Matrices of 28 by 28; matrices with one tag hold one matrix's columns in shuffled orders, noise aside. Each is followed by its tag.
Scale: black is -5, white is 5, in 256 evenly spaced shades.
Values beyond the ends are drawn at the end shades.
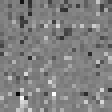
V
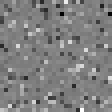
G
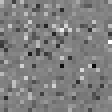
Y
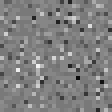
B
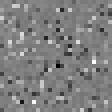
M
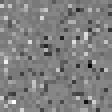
M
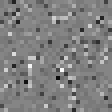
B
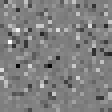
Y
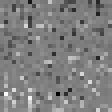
V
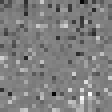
V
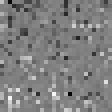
V
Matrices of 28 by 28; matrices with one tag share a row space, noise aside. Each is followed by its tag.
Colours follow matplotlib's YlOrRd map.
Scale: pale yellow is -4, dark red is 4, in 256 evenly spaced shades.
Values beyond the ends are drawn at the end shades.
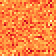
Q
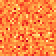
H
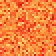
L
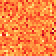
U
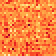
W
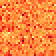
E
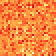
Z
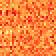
U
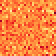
U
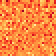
U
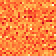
U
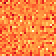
U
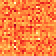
W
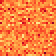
L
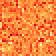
E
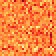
Q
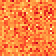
Q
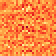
Z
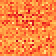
Z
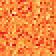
H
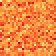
L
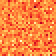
Q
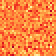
Q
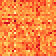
W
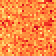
E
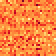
W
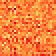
W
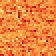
L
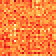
W
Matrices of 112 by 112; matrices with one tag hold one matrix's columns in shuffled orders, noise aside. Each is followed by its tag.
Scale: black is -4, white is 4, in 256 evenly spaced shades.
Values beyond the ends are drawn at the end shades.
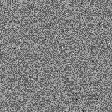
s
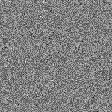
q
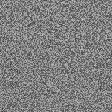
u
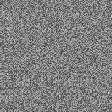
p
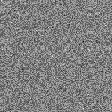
q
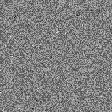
s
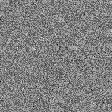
q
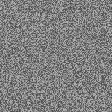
p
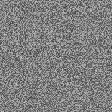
u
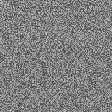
u
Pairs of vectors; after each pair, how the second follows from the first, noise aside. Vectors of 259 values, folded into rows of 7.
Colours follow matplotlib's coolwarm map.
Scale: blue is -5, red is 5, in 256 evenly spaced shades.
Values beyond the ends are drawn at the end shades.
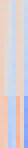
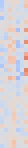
wrapped around, negated, partly zeroed.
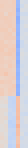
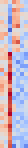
reversed, negated, scaled up.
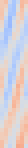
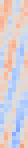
reversed.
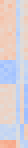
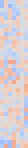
sign-scrambled.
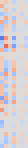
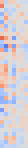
sign-scrambled.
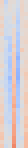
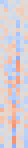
sign-scrambled.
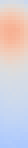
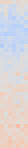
negated, shrunk.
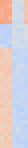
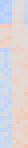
negated, shrunk.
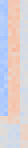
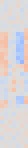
wrapped around, partly zeroed.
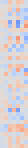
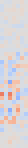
wrapped around, negated, partly zeroed.
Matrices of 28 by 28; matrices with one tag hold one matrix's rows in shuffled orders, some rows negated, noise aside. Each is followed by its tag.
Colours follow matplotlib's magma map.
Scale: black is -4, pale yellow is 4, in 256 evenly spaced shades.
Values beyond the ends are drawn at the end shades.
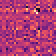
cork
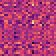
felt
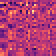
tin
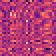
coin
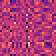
coin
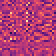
coin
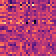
tin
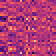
tin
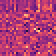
cork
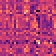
cork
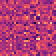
cork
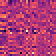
tin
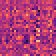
cork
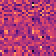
felt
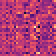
cork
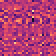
felt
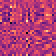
coin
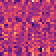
felt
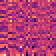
tin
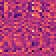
felt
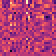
coin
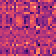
cork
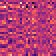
tin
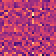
felt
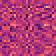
coin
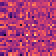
tin
